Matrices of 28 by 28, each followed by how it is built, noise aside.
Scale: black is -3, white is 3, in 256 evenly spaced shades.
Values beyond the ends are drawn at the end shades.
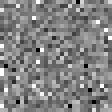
sparse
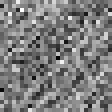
Hankel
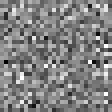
low rank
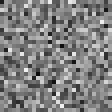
noise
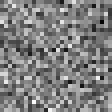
repeating rows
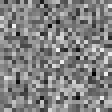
repeating rows
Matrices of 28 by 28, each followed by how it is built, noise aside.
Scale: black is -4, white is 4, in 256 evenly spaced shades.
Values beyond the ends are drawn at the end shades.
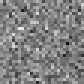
noise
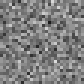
noise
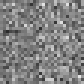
repeating rows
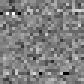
uneven rows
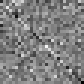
diagonal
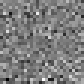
uneven rows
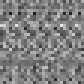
repeating columns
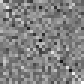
diagonal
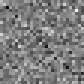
diagonal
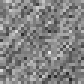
Hankel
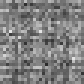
blocks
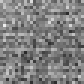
blocks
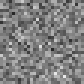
noise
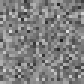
noise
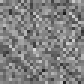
Toeplitz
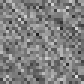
Toeplitz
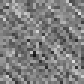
Toeplitz
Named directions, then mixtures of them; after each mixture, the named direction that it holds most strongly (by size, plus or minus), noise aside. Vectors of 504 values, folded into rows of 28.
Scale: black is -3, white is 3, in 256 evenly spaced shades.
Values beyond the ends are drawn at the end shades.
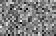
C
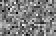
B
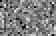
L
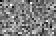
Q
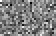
Q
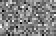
C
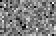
L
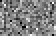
L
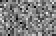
C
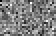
Q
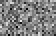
C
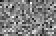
Q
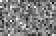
L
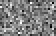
Q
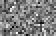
B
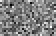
Q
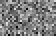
C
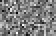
B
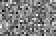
B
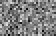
C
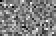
Q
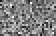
Q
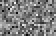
B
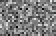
C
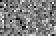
L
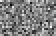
Q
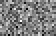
C
